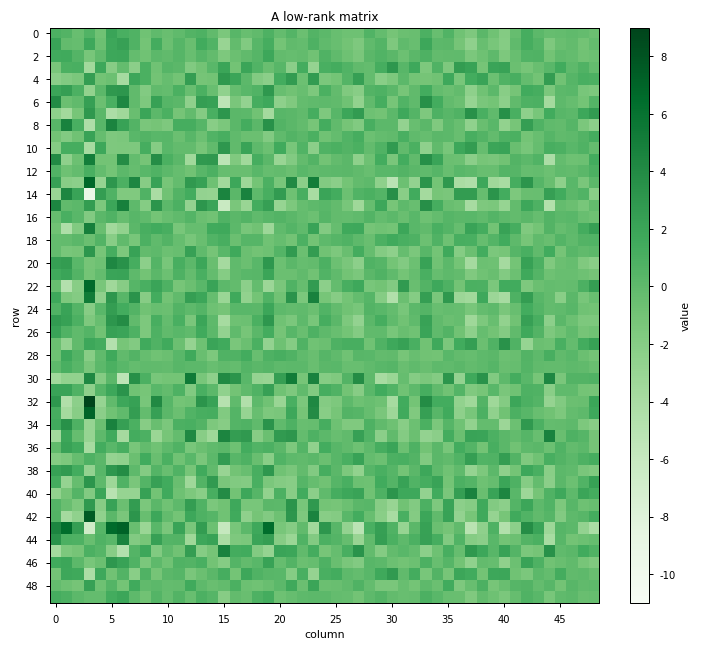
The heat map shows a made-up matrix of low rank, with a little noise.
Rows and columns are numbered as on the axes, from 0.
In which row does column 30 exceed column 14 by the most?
14
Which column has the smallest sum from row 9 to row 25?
15
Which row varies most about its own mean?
43
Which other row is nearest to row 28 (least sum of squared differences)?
16
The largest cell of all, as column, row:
3, 32
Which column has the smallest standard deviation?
46
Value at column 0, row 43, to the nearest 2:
4
